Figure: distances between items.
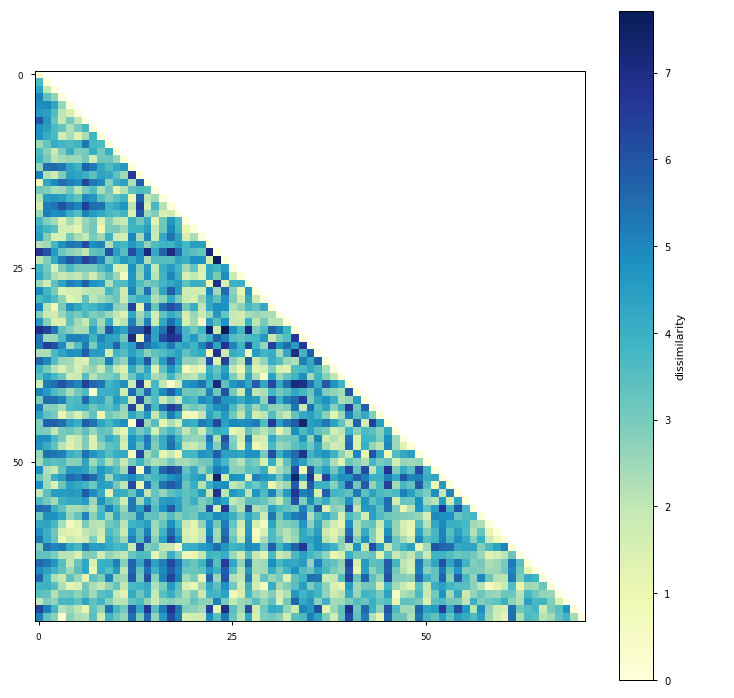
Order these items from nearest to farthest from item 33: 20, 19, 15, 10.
20, 19, 15, 10
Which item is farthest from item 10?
35
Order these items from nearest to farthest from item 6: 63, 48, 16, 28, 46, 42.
28, 48, 46, 63, 16, 42
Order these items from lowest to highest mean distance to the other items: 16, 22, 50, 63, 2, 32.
50, 32, 2, 16, 63, 22
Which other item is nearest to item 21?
32
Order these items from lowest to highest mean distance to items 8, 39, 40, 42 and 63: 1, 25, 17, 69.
17, 25, 69, 1
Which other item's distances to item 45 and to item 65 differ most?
12
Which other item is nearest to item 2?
30
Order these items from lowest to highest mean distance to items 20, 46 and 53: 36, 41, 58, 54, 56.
58, 41, 56, 36, 54
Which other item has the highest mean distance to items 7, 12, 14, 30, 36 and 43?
33
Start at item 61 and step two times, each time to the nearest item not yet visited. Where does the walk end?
49
